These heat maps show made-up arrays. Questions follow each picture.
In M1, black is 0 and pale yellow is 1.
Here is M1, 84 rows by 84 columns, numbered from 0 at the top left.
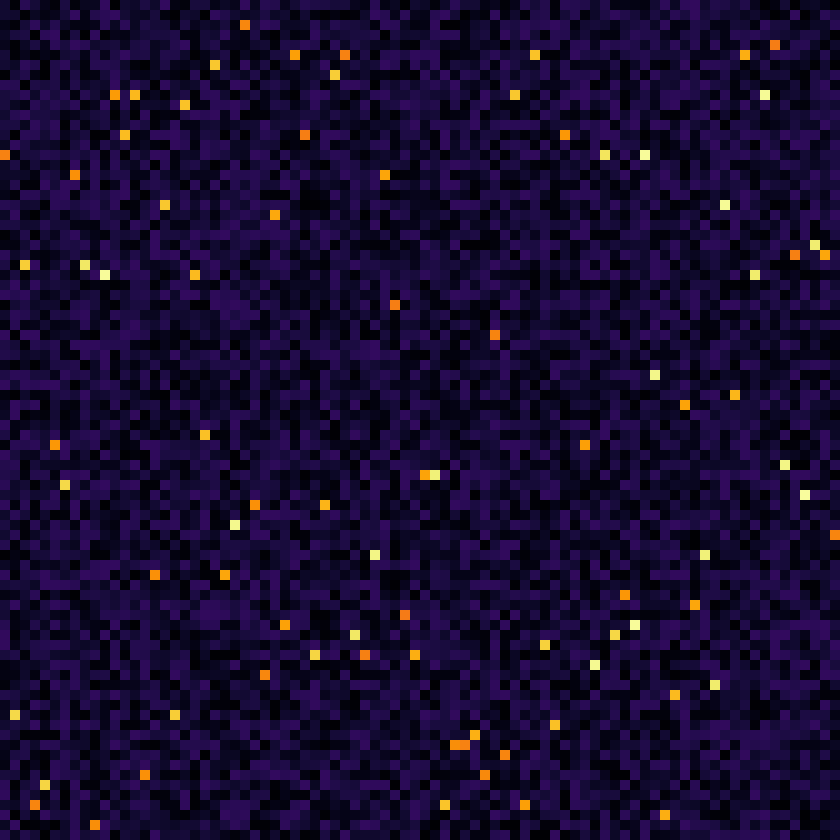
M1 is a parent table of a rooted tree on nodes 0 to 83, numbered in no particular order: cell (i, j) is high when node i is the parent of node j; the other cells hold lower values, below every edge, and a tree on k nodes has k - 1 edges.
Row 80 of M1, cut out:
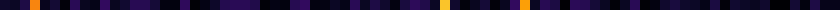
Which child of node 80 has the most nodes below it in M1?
44
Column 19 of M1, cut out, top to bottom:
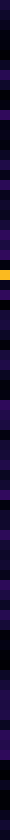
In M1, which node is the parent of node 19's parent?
21
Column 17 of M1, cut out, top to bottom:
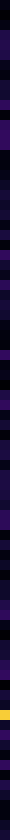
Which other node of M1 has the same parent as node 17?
1
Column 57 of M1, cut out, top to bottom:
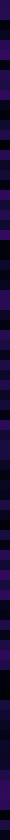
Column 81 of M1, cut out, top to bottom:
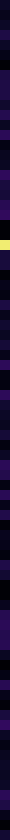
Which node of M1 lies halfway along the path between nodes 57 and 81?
67
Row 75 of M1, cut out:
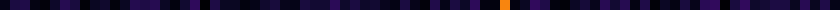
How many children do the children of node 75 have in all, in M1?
2
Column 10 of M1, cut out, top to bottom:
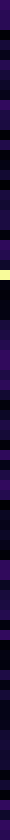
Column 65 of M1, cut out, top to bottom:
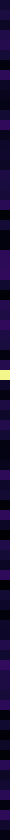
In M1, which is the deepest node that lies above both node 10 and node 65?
27
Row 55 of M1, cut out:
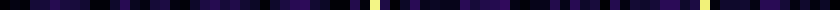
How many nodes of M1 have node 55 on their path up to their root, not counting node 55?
6
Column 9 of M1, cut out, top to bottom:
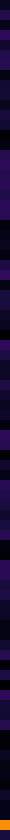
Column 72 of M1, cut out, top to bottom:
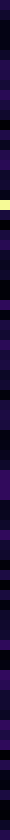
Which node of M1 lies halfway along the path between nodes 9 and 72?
73
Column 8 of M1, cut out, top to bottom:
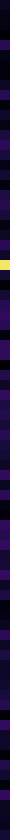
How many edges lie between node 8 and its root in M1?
6
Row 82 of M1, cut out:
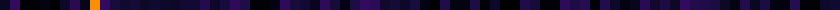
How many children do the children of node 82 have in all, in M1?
4
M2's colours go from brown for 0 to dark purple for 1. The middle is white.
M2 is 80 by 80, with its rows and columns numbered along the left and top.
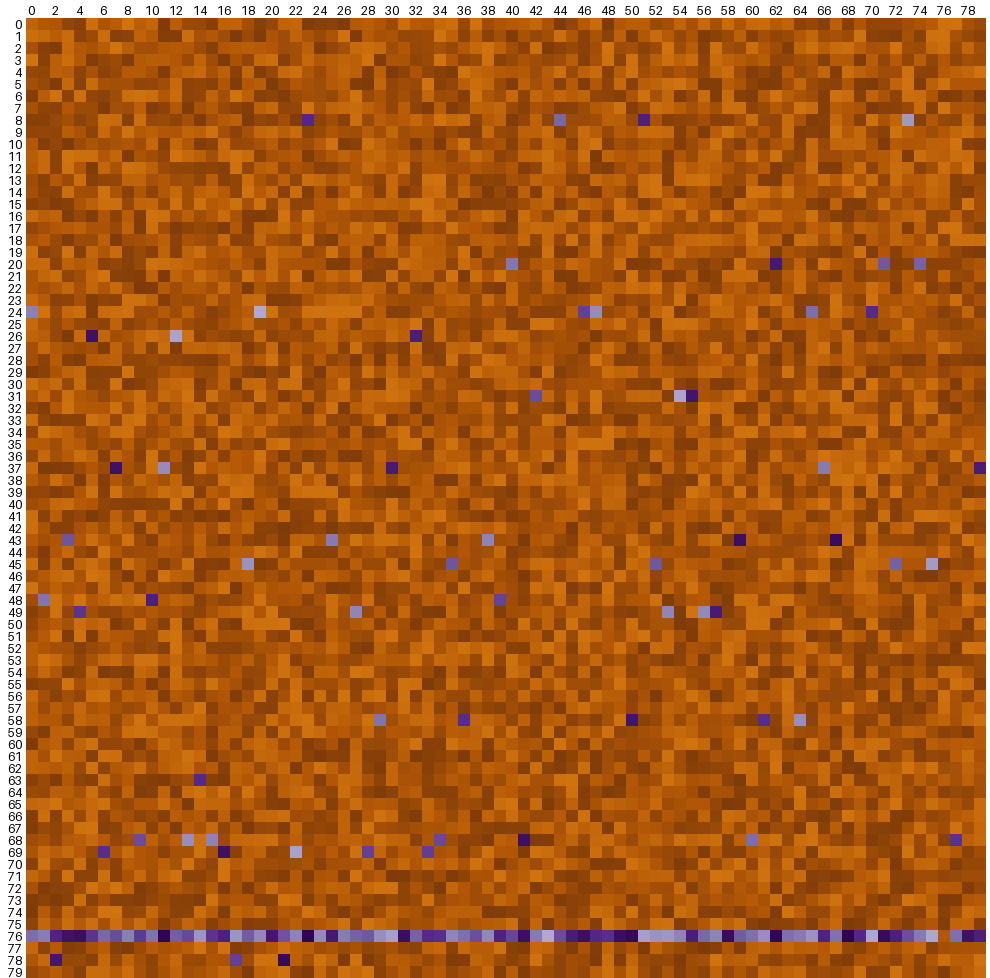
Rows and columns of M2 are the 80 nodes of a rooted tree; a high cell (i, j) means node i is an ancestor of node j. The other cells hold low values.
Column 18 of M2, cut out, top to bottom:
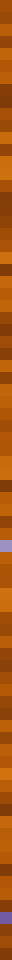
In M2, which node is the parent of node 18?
45
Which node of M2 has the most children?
76
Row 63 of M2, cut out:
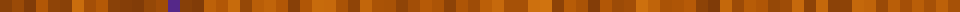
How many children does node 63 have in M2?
1
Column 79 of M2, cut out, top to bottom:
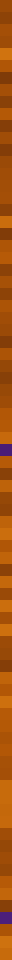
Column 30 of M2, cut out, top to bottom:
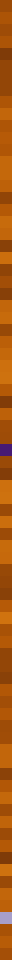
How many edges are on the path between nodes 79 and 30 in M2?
2
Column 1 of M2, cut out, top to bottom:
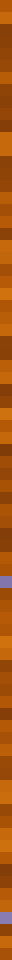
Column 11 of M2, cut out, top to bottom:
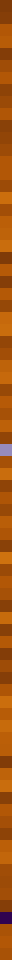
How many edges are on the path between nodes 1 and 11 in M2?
4
